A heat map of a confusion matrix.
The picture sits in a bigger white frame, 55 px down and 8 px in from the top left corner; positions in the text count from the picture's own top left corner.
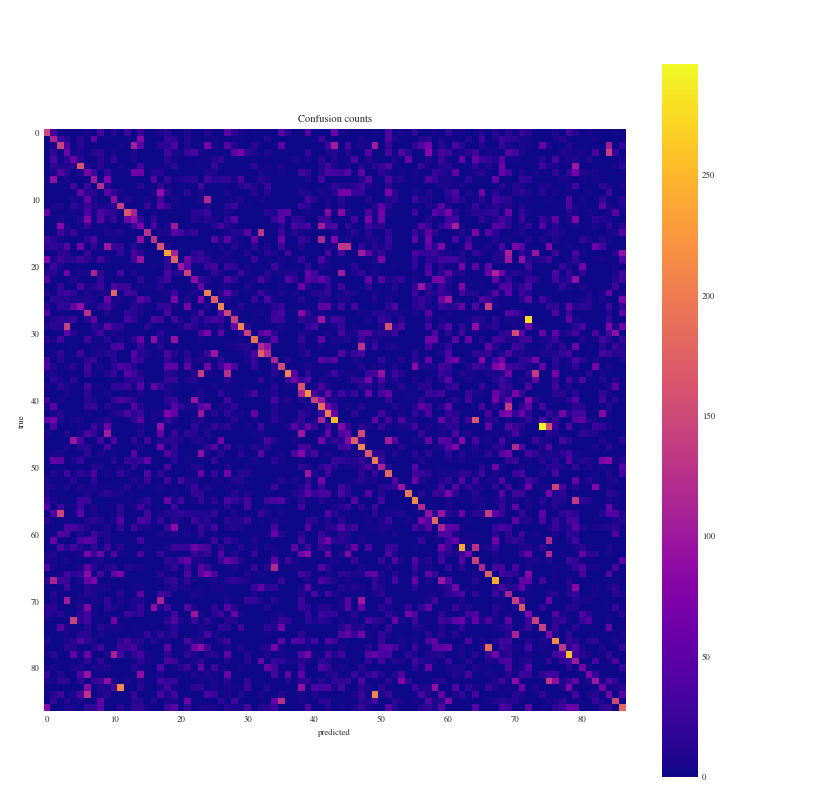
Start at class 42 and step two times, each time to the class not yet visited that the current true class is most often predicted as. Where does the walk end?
56
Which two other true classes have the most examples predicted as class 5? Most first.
26, 17
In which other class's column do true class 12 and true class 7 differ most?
13
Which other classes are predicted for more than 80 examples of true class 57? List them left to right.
2, 59, 66
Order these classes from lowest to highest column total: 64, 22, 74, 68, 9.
22, 9, 74, 64, 68
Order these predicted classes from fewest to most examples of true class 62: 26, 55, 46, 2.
55, 26, 2, 46
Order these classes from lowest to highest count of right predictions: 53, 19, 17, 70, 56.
53, 56, 70, 17, 19
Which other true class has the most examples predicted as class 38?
39
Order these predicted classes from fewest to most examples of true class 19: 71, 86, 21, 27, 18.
27, 18, 86, 21, 71
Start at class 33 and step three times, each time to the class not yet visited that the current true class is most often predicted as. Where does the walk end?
70
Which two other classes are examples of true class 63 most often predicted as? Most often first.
75, 39
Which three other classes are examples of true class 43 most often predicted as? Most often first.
64, 41, 1
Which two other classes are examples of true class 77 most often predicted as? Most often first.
66, 23
